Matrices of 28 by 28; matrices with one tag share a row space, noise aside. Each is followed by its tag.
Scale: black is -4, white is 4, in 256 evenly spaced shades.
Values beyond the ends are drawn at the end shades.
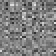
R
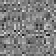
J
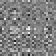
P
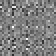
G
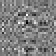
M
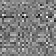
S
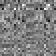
J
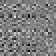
P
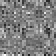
J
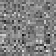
J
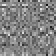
S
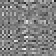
M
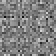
S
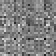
J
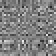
S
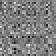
P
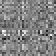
S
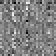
G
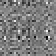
P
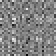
G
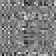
M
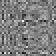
M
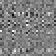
G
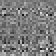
S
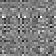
S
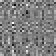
G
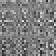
S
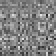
S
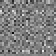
G
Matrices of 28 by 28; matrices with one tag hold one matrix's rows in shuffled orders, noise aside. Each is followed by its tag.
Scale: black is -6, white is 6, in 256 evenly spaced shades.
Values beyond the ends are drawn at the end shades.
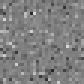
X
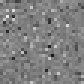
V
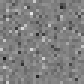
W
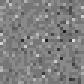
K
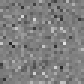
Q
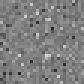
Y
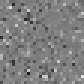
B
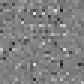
Q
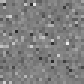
X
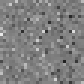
K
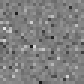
X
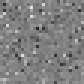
W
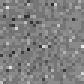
B
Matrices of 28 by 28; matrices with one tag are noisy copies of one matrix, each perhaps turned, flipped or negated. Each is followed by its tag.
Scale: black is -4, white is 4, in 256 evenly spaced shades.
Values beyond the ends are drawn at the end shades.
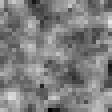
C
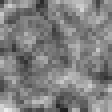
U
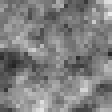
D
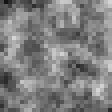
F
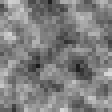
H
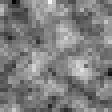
H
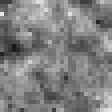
D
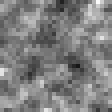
H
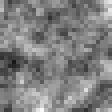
D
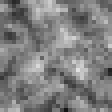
H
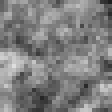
D
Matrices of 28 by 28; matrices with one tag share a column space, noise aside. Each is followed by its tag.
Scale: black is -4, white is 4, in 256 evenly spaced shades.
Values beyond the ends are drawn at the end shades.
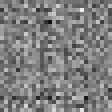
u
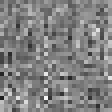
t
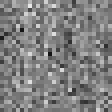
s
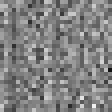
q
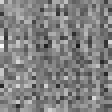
t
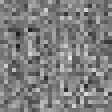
s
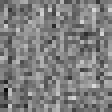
t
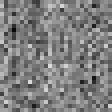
s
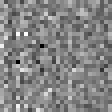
q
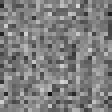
s
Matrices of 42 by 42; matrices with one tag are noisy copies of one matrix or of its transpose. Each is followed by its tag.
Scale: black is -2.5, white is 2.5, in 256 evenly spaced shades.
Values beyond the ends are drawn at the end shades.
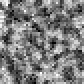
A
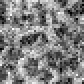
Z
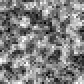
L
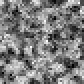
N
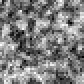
L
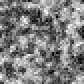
L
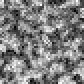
N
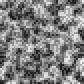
N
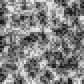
Z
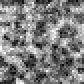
Z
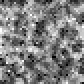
Z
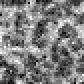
Z
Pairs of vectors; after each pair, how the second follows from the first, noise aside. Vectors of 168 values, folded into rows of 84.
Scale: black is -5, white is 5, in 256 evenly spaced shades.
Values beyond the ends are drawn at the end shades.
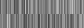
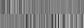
reversed, negated, partly zeroed.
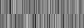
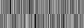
sign-scrambled.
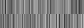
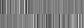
reversed, negated, partly zeroed.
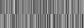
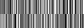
wrapped around, negated, scaled up.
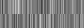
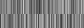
wrapped around, negated.
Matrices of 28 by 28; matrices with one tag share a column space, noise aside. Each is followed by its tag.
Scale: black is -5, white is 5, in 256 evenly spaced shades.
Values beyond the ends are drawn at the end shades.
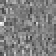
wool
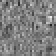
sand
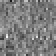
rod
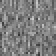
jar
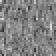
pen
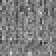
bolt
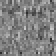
bolt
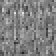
bolt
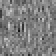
pen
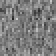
pen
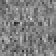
wool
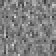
sand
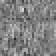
pen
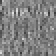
bolt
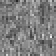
rod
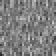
jar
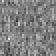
wool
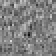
sand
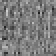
bolt
